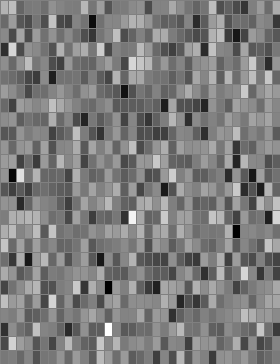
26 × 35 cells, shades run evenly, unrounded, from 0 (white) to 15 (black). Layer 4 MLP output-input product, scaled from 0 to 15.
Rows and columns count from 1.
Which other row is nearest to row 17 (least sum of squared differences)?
18
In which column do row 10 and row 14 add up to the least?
30
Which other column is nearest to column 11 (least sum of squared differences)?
24
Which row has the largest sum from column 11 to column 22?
10
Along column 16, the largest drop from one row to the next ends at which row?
17
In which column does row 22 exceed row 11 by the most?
23
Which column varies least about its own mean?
6
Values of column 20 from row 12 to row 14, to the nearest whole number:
3 10 7
